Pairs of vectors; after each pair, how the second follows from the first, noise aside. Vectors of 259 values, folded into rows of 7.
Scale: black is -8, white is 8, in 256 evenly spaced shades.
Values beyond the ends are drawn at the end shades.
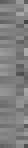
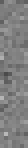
reversed, partly zeroed.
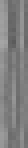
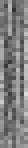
wrapped around, scaled up.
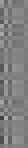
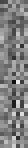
wrapped around, scaled up.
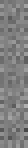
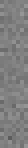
shrunk.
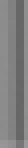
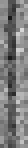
wrapped around, scaled up.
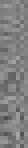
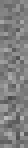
negated.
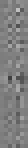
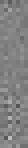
reversed, partly zeroed.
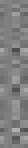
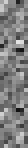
wrapped around, scaled up.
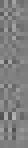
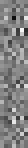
reversed, scaled up.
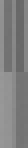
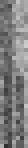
reversed, scaled up.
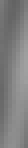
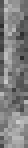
wrapped around, negated, scaled up.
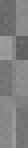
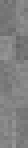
shrunk.
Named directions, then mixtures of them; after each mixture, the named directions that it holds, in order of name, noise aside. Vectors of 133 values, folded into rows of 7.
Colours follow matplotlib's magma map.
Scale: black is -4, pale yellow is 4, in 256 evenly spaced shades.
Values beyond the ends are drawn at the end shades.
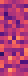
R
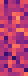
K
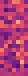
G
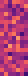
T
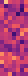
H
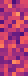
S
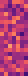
T.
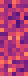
R, S.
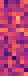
K.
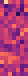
H.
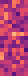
R, S.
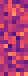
T.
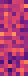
H, R, T.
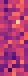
G, K, S.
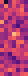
H, S.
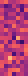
H, R, T.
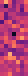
H, R, S.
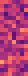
H, K, R.
